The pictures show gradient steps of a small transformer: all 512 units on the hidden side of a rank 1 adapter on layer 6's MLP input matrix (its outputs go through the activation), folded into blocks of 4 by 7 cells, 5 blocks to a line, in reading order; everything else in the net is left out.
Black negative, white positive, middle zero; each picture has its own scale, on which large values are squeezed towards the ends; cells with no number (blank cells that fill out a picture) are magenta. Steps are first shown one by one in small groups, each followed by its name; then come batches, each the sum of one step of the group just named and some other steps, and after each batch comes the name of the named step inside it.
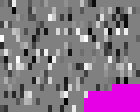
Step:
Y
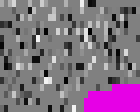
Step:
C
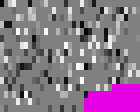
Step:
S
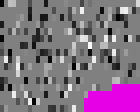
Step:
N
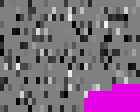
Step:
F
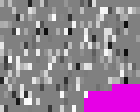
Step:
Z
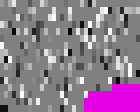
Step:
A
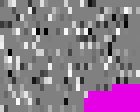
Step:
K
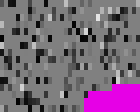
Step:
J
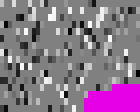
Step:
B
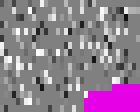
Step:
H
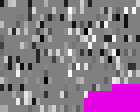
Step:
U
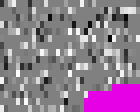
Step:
U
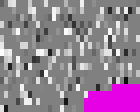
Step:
Z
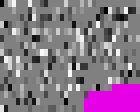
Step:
N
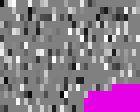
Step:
N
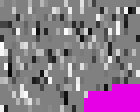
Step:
K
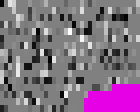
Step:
N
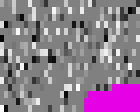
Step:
B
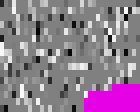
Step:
A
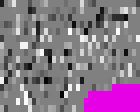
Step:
S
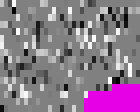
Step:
A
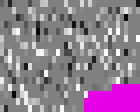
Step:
H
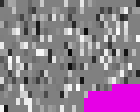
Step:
H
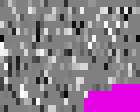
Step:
A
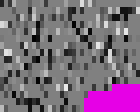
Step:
J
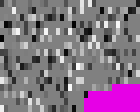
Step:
S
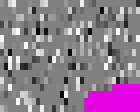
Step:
K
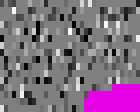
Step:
J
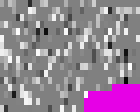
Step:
Z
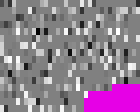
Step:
K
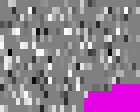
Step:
K
